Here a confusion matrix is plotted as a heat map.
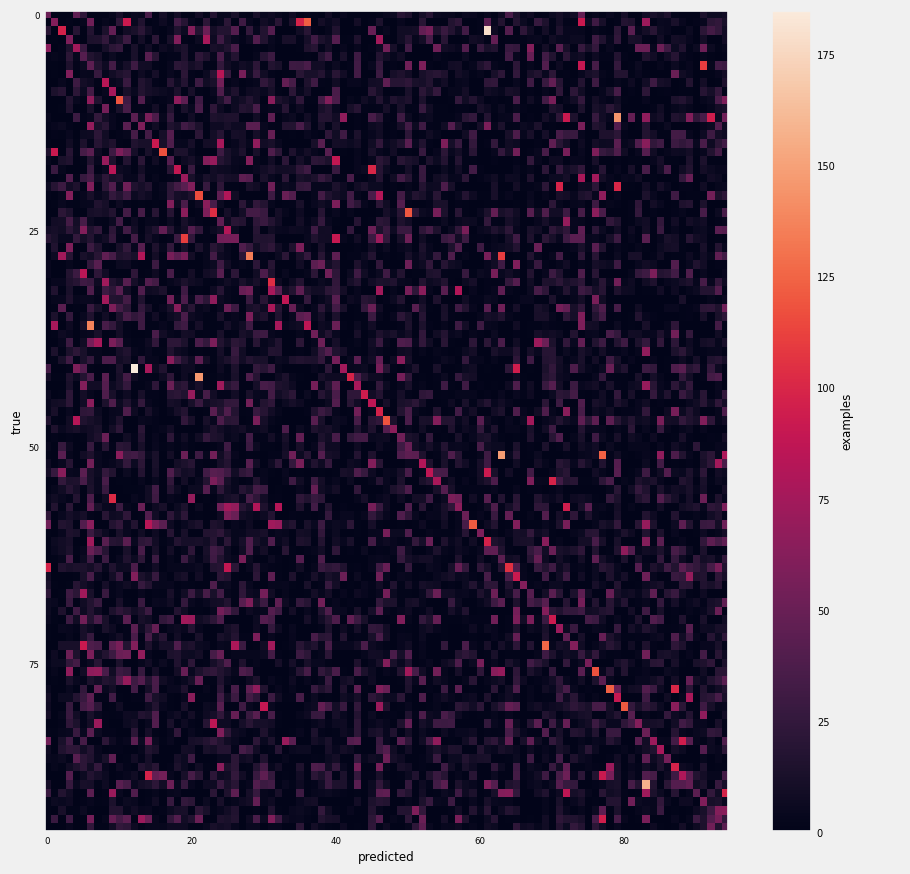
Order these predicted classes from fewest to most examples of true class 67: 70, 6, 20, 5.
6, 20, 70, 5
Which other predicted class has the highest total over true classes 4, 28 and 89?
83
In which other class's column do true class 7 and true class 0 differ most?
24
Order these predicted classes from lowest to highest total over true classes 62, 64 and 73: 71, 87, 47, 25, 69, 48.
48, 71, 47, 87, 25, 69
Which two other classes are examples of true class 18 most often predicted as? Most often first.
45, 9
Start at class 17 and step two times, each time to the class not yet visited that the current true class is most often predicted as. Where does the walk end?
49
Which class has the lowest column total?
66
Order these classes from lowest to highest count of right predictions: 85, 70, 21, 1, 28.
1, 85, 70, 21, 28
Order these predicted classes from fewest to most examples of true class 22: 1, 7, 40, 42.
1, 7, 42, 40
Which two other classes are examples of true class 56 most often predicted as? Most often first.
9, 20
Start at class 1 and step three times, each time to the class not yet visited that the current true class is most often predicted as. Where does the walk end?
91
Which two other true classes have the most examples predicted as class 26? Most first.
73, 57
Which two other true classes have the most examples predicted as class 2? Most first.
28, 53
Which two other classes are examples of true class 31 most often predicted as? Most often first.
8, 79
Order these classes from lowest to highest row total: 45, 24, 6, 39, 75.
39, 24, 75, 45, 6
